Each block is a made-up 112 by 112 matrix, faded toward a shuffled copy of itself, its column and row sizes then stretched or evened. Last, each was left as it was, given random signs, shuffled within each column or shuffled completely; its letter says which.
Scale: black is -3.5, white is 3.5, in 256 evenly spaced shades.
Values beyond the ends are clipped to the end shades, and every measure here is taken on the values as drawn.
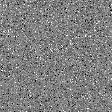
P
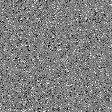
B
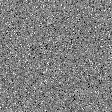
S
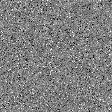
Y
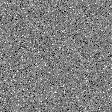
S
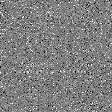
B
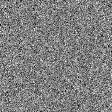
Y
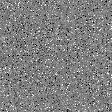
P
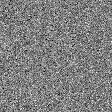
S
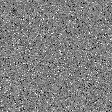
S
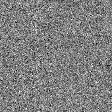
Y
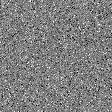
S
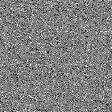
P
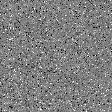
Y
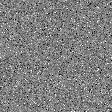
S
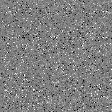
B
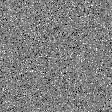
S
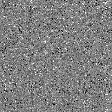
B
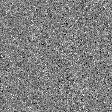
Y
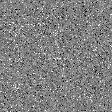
P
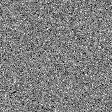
S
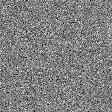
P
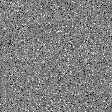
Y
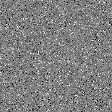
P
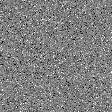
Y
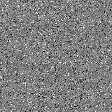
B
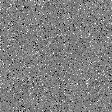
P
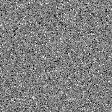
Y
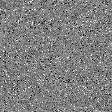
P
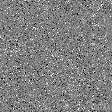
B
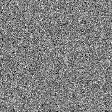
Y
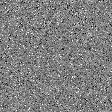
S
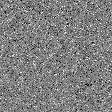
S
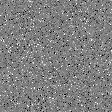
S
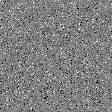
B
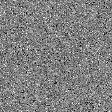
P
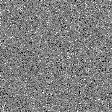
Y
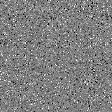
B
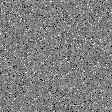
S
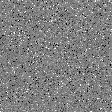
S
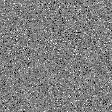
P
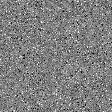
Y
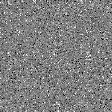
B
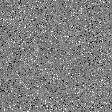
P
